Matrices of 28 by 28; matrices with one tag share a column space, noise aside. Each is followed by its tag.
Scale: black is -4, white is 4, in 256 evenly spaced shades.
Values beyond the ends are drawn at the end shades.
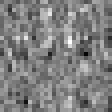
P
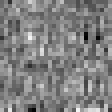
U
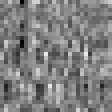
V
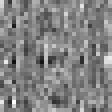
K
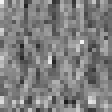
K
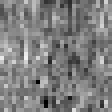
K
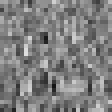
U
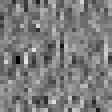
K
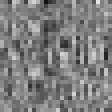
V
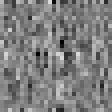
V
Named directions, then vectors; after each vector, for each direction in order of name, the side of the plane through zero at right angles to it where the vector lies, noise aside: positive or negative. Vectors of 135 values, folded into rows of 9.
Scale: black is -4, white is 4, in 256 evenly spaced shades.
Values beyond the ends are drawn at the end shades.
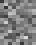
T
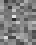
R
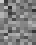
positive, negative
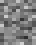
negative, negative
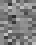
negative, positive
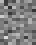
positive, negative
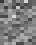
positive, positive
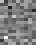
positive, negative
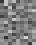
negative, positive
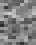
positive, positive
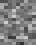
positive, positive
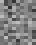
positive, negative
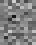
negative, positive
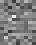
positive, negative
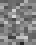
positive, positive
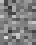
positive, negative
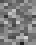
positive, positive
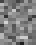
positive, positive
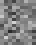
positive, negative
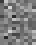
negative, positive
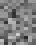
negative, negative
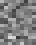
negative, negative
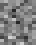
negative, negative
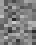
positive, negative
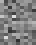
positive, negative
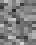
negative, negative
